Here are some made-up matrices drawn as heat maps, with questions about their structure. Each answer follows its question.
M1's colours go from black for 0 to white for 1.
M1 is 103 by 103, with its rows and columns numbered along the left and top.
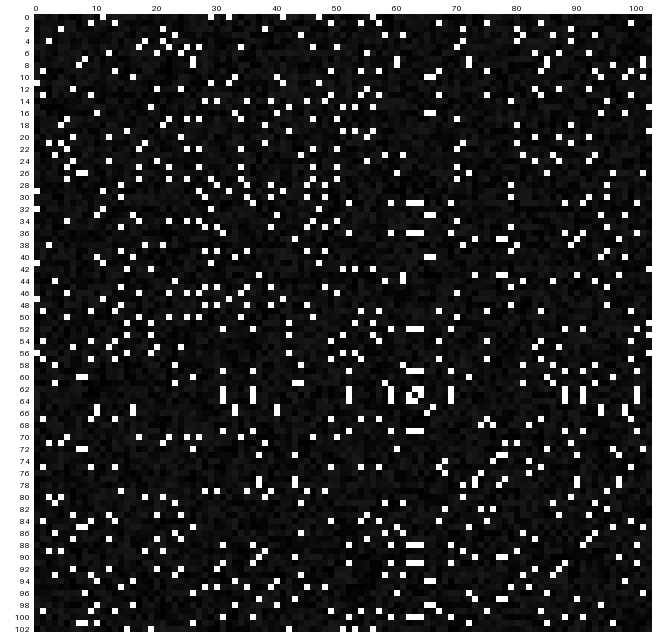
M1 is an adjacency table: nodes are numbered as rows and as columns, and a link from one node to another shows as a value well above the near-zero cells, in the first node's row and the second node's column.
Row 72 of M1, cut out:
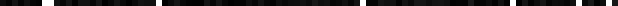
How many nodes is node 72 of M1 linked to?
7
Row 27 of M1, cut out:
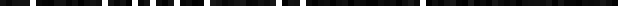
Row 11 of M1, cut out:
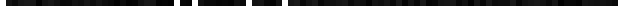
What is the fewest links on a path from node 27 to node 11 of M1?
2
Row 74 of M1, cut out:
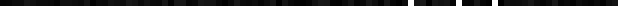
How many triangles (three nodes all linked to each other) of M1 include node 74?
3
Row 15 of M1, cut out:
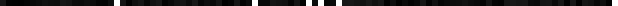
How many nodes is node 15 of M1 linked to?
6
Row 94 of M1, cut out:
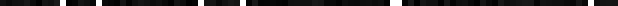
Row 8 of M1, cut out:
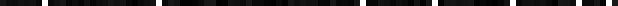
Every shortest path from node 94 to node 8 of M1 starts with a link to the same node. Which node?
node 10
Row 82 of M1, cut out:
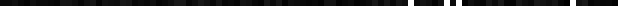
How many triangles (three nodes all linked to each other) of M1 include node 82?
3
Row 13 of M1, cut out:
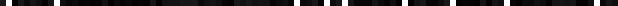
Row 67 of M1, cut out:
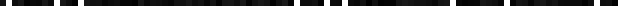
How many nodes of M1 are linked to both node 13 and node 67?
8
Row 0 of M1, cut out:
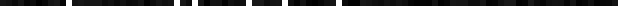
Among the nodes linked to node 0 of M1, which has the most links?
node 56
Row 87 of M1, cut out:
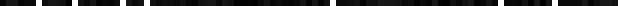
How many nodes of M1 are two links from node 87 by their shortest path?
1
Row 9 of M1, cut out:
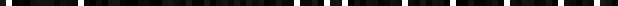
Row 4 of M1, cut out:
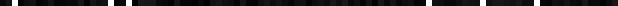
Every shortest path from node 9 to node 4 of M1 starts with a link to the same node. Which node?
node 93
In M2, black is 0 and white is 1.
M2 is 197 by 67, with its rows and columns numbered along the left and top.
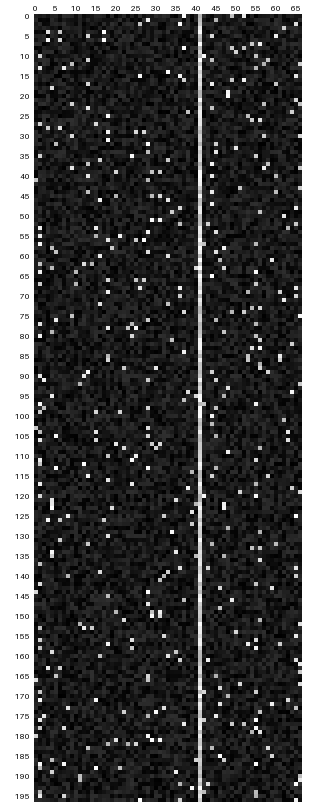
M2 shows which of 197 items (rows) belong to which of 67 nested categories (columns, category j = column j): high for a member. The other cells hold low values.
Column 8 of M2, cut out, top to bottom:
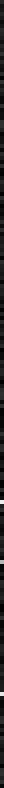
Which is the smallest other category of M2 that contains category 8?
32
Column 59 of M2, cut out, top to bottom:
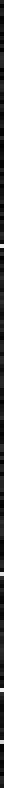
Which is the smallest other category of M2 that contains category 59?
46
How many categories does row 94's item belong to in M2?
3
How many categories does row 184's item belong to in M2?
1
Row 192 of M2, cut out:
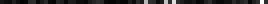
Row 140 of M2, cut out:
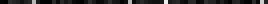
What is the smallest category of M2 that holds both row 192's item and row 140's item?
65
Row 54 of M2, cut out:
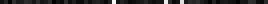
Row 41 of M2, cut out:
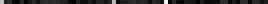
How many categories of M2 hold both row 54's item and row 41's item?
2
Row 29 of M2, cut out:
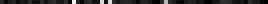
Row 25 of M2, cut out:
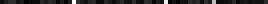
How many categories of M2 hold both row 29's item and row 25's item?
2
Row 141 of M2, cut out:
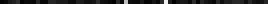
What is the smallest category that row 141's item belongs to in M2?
31
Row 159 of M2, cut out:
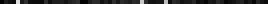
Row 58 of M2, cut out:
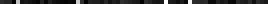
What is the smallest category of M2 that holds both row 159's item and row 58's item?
4
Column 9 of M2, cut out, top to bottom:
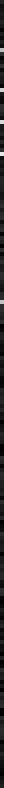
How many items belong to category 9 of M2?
5
